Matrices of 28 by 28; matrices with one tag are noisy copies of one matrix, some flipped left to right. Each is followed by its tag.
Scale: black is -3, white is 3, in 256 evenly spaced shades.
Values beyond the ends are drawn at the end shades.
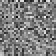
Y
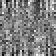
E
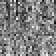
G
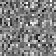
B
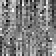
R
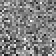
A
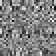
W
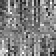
R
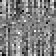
E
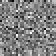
Y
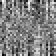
E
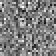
B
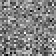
A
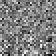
A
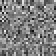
W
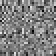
W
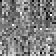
G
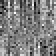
R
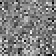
A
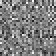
W
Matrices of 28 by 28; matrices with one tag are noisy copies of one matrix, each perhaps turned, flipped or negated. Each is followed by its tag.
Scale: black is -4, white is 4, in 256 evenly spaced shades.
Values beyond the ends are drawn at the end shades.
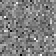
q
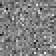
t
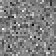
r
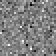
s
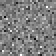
q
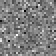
q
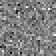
t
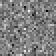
s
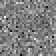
q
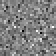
r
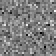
s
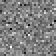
s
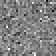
t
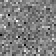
q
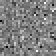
t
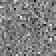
q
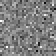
t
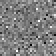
q
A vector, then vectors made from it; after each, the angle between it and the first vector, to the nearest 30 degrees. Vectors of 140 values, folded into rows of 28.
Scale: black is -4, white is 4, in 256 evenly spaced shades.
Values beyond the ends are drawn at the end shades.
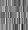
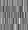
120 degrees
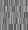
120 degrees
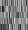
120 degrees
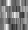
90 degrees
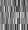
60 degrees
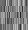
150 degrees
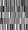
90 degrees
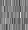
60 degrees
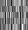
150 degrees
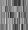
30 degrees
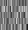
60 degrees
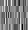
30 degrees
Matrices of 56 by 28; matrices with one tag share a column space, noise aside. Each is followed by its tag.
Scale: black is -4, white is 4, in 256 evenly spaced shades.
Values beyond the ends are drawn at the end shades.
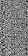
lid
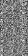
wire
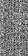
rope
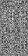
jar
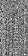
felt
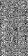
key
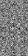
key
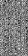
rope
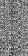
lid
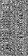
lid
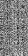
felt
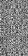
felt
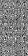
key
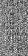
rope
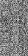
rope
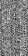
felt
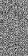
lid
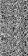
key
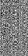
jar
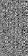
jar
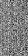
rope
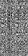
jar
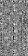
rope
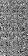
key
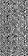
key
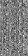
rope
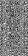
key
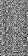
key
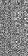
jar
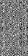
key
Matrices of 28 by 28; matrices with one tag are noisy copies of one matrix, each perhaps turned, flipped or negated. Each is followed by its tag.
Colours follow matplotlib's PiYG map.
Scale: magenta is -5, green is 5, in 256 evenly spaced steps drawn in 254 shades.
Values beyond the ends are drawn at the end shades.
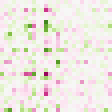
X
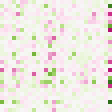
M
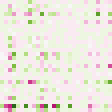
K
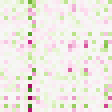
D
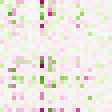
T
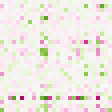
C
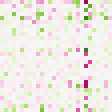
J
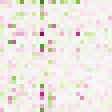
T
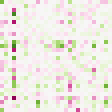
C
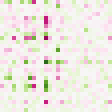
X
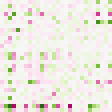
K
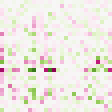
T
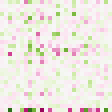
M
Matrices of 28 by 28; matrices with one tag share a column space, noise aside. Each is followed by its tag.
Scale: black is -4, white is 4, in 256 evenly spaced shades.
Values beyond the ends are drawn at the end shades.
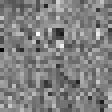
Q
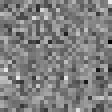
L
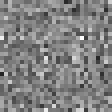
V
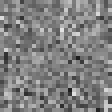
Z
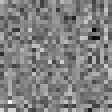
V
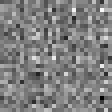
V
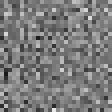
V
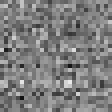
Q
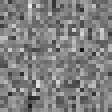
Q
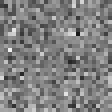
Z
